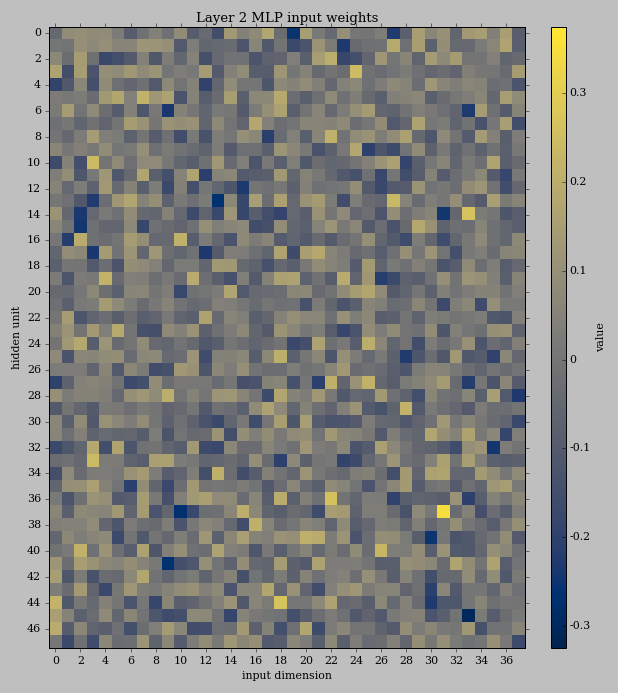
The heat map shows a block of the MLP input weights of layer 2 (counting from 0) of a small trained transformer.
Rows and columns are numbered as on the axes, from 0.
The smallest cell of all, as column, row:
33, 45
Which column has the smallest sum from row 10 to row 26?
28
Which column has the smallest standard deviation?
32
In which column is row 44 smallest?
30
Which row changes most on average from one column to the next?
13
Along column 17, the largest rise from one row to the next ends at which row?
29
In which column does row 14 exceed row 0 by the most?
27
